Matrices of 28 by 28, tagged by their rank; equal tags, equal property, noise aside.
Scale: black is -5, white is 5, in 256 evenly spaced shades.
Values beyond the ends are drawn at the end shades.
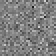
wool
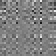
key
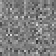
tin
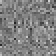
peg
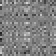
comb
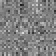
tin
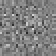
tin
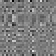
comb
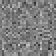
peg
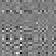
key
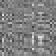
comb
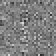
peg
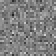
peg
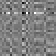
key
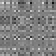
key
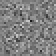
peg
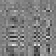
key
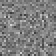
wool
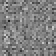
peg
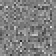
peg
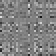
comb
